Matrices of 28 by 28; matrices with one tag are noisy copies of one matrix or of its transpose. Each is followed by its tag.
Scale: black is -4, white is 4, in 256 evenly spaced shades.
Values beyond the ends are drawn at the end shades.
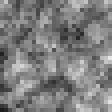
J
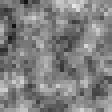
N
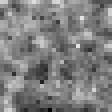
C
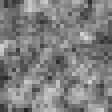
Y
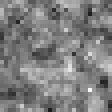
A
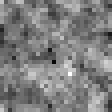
A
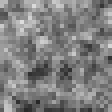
C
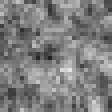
A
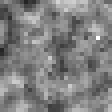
N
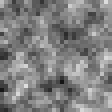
J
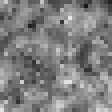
J
